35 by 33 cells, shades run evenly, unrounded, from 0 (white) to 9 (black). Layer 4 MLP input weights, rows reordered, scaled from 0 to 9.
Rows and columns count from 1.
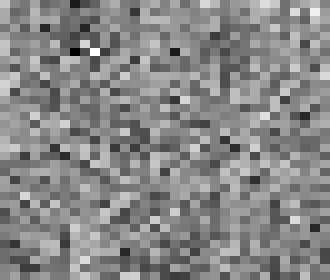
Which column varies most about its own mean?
8
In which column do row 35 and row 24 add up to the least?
9
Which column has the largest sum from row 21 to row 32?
22
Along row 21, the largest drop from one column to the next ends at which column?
10
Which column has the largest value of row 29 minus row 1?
32
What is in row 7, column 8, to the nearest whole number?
9
